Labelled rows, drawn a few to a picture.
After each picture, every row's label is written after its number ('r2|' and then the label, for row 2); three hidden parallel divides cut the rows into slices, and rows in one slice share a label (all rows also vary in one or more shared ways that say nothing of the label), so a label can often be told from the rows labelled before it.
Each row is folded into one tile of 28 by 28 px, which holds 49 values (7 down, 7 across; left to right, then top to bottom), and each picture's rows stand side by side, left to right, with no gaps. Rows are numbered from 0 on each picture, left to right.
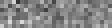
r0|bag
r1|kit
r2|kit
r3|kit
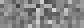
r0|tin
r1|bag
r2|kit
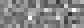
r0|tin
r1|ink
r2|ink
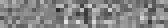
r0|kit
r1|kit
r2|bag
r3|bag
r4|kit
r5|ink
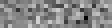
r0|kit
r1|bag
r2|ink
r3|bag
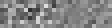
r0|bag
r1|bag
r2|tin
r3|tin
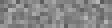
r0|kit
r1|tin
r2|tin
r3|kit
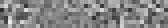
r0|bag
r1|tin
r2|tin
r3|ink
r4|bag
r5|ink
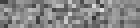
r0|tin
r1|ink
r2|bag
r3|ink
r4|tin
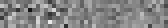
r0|bag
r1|bag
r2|kit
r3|kit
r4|kit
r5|tin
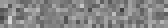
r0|bag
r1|tin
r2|tin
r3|kit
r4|tin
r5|kit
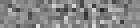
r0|kit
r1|kit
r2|bag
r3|bag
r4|tin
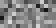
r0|bag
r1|bag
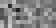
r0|bag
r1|tin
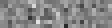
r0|tin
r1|bag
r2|tin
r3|kit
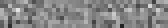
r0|ink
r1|kit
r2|kit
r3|tin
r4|tin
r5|ink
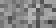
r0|tin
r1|ink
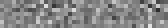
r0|kit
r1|bag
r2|ink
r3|kit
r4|kit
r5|bag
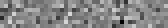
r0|bag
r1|tin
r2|bag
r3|tin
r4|ink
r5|kit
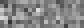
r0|ink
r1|kit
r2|tin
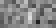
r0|tin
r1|ink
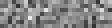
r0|ink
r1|ink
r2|kit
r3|ink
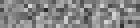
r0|kit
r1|bag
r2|bag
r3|bag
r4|ink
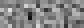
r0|tin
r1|bag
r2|ink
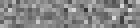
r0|kit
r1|kit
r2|tin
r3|kit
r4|ink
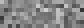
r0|kit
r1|tin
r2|ink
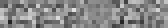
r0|ink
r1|ink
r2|ink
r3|tin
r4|ink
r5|tin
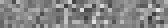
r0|tin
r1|tin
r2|bag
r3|bag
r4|kit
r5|ink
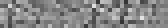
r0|ink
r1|tin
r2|kit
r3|ink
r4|ink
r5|tin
